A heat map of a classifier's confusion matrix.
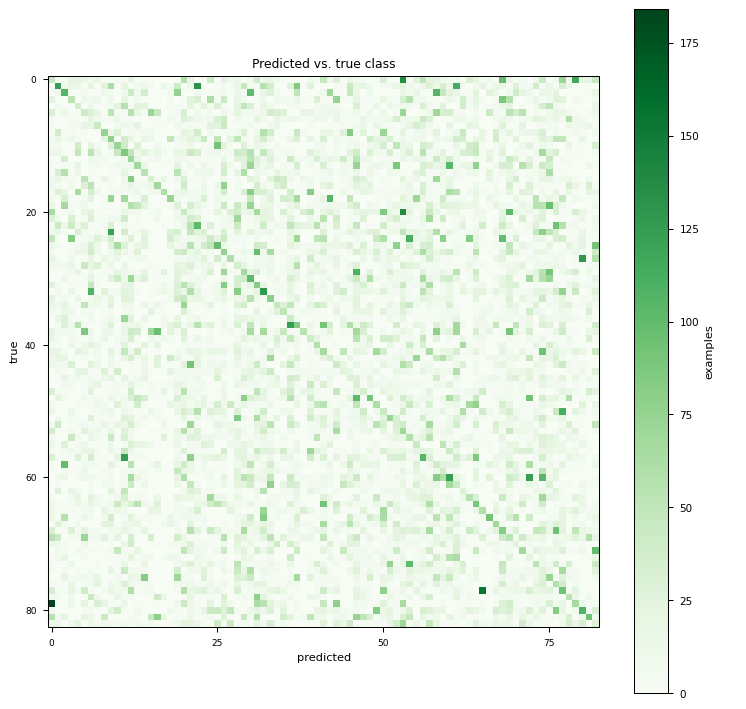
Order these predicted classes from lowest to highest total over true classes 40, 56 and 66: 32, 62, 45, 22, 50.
22, 45, 62, 50, 32
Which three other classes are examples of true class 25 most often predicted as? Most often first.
82, 52, 10
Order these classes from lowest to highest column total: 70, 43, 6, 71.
71, 70, 43, 6
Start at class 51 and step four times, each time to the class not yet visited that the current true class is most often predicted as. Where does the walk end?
11
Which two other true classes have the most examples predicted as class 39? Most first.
17, 56
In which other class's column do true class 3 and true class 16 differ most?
68
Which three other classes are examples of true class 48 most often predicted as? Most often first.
46, 72, 29
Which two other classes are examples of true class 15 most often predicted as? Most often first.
12, 58
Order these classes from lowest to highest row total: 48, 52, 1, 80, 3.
3, 52, 80, 48, 1
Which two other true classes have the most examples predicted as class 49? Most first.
80, 41
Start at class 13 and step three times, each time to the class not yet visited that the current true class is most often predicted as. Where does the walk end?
61
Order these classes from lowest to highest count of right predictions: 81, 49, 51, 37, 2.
49, 51, 37, 81, 2
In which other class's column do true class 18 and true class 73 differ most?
42
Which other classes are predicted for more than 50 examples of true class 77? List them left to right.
12, 20, 50, 65
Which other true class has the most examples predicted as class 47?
81
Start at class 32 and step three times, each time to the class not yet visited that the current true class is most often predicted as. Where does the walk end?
31
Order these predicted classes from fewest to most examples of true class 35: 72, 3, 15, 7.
7, 3, 15, 72
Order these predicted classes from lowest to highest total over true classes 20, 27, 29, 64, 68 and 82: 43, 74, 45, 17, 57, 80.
17, 45, 43, 74, 80, 57
